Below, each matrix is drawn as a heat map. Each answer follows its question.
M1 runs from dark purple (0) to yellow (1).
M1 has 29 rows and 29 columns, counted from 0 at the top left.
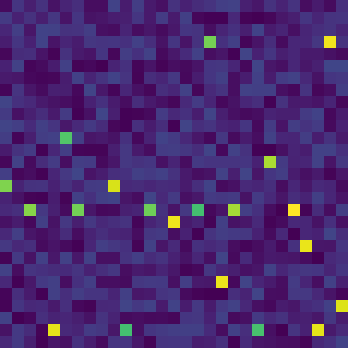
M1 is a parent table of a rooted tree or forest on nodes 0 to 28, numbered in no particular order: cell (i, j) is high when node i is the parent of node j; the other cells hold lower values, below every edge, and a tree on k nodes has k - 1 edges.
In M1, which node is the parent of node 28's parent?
20
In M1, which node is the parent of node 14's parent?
23
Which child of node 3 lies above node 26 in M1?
27
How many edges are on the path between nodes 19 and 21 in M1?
4
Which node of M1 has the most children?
17
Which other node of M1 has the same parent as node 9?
0
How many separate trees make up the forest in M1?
9
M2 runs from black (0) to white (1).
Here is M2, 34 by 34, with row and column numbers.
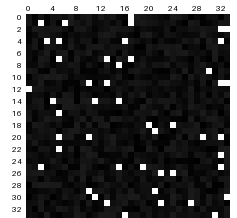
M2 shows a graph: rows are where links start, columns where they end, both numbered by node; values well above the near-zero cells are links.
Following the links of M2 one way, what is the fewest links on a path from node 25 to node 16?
3
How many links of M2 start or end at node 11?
6
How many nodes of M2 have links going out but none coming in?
10
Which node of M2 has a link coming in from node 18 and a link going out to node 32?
node 20
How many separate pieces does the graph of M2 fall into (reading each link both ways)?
2
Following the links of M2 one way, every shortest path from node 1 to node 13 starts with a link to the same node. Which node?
node 2
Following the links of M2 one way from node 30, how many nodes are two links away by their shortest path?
5
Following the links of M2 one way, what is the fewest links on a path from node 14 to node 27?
4
